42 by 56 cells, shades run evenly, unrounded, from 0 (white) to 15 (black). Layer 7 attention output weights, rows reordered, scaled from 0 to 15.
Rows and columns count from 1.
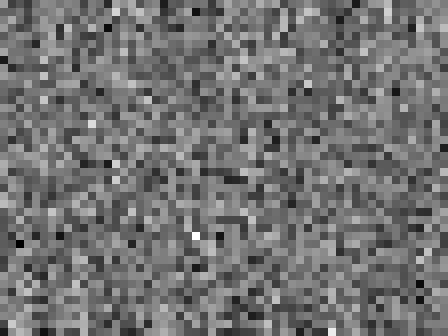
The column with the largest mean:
37
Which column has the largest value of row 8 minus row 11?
17
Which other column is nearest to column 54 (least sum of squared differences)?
40
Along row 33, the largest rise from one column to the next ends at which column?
12
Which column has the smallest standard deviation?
51
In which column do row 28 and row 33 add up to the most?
13
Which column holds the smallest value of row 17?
32
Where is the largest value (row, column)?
31, 3
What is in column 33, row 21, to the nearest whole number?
12
